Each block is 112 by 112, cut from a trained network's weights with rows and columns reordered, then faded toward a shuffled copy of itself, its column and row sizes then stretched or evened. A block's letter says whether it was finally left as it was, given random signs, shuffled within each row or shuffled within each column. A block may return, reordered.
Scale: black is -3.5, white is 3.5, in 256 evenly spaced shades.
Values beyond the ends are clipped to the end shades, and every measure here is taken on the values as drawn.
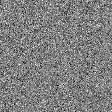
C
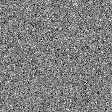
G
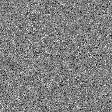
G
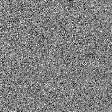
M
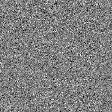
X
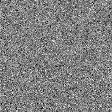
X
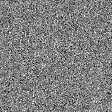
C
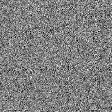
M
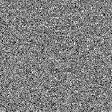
M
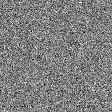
G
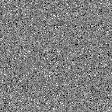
X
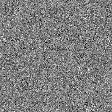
X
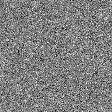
C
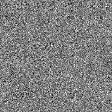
M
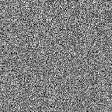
M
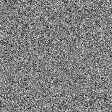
G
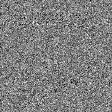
X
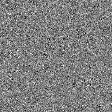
X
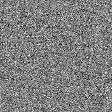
G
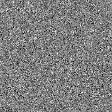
X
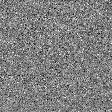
G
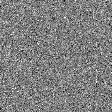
C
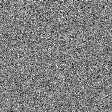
G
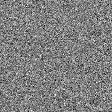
C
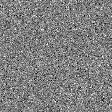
G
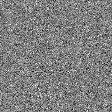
X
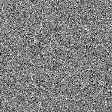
C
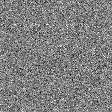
G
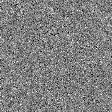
C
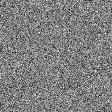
X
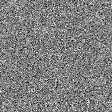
G
